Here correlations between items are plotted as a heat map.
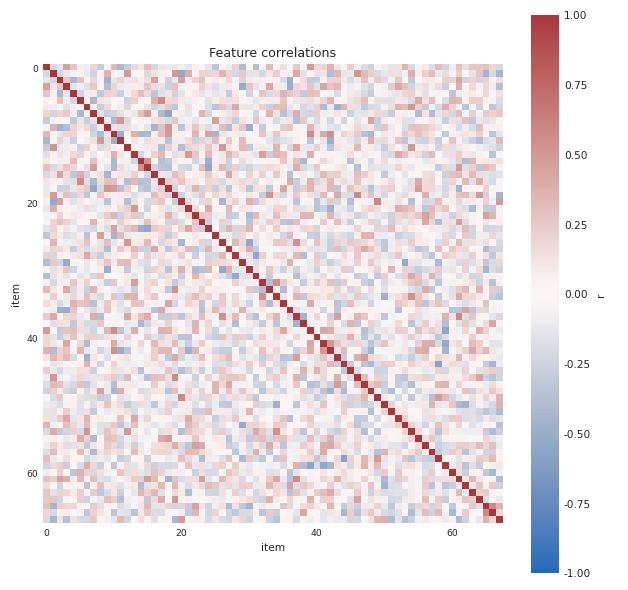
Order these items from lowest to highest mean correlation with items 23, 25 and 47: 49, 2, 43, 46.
49, 46, 2, 43
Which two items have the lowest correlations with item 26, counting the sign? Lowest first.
30, 20
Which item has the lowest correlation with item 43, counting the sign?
6
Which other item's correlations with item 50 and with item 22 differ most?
34
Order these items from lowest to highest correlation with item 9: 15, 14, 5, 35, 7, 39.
7, 15, 14, 5, 35, 39
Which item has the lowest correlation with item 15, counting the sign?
24
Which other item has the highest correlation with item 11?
8
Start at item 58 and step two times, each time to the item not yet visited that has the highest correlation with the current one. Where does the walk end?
20
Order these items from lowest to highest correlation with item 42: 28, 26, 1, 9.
1, 26, 9, 28
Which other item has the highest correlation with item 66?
65
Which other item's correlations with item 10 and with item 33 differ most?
18
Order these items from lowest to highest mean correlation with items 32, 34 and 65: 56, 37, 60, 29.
60, 29, 56, 37
